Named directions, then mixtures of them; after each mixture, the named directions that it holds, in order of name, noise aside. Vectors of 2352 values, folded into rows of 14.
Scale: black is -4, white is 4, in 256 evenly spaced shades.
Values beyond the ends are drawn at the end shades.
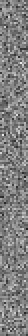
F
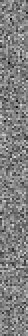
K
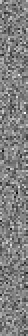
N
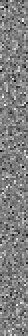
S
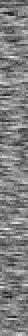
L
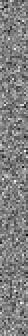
K, N, S.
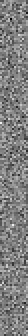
K.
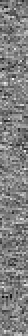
K, L, S.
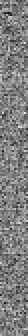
F, L, N.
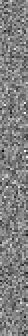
N, S.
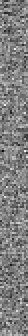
L, N, S.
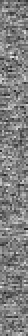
F, L, N.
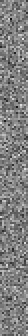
K.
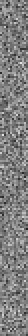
F.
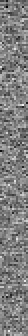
F, L, S.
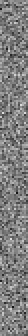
F, N.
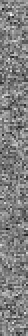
F, L, S.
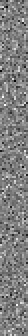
S.
